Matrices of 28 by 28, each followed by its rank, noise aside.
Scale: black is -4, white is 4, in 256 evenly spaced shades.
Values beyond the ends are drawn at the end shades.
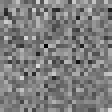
six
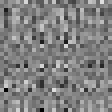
four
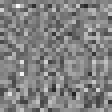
six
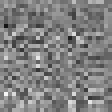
four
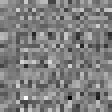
four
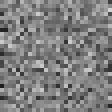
six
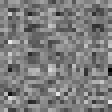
four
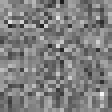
four
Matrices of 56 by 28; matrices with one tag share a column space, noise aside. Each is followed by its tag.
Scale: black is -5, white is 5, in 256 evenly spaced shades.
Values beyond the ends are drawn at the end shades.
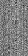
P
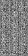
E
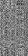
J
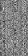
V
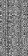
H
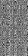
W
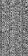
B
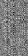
H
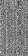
J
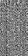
B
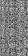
V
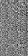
B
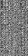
J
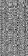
B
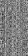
V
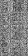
V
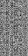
H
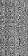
H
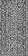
B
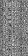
H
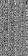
B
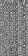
B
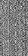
W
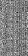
V
